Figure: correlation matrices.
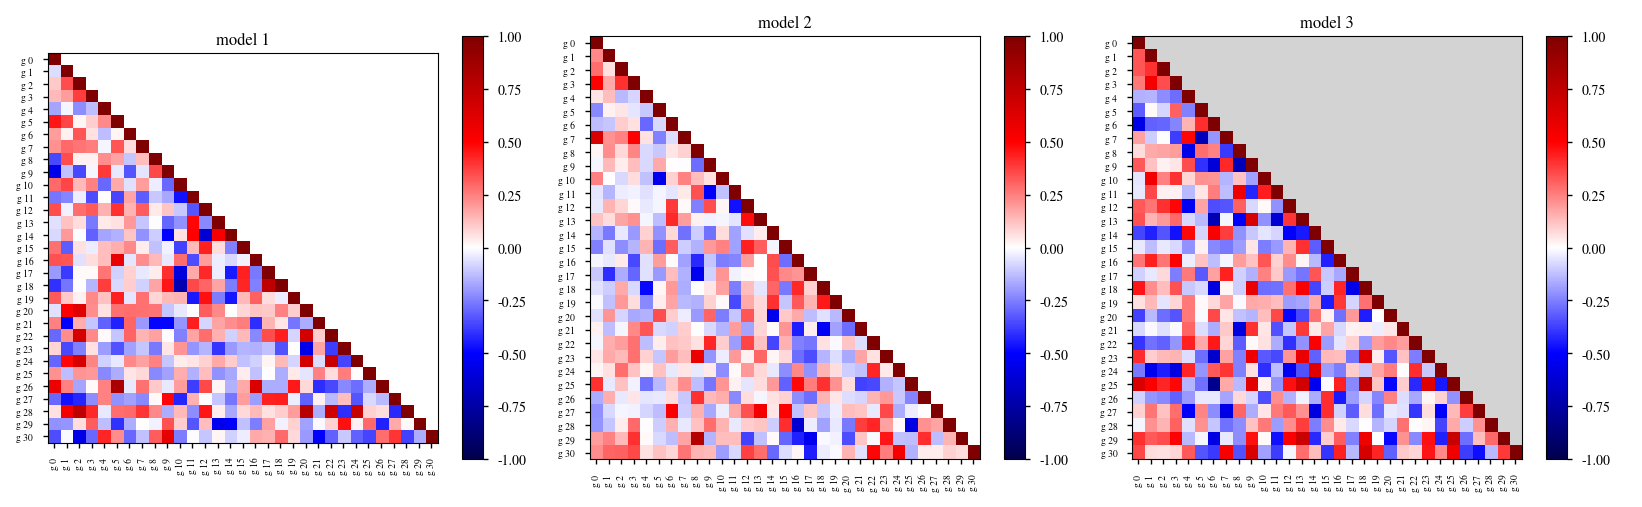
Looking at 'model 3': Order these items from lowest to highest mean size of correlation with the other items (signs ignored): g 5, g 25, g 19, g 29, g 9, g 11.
g 19, g 5, g 11, g 9, g 29, g 25
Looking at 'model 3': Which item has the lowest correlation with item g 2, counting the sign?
g 24
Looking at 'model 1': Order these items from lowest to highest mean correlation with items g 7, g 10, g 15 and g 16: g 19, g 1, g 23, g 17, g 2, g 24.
g 17, g 23, g 24, g 2, g 1, g 19
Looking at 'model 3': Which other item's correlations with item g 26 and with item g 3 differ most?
g 16
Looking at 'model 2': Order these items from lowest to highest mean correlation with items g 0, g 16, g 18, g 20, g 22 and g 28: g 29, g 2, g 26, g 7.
g 29, g 26, g 7, g 2
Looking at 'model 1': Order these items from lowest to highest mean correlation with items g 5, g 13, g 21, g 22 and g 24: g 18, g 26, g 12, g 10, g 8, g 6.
g 10, g 26, g 8, g 12, g 18, g 6
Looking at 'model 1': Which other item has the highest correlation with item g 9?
g 30
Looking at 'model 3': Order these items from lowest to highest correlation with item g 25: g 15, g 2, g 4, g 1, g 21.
g 4, g 15, g 21, g 2, g 1
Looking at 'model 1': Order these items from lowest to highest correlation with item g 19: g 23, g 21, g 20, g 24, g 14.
g 14, g 21, g 24, g 23, g 20
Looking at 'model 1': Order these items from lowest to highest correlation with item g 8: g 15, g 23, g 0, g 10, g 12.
g 0, g 23, g 15, g 10, g 12
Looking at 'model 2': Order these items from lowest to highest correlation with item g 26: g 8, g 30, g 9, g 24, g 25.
g 25, g 24, g 30, g 9, g 8
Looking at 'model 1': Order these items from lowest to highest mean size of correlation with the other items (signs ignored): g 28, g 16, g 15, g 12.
g 15, g 16, g 12, g 28
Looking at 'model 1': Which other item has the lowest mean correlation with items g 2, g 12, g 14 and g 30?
g 23
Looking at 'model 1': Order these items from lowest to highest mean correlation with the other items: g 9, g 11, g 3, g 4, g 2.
g 11, g 9, g 4, g 3, g 2
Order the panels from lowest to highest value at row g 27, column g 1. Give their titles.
model 1, model 2, model 3
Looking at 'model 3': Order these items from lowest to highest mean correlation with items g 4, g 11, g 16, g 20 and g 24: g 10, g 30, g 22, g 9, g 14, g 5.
g 5, g 9, g 30, g 10, g 22, g 14
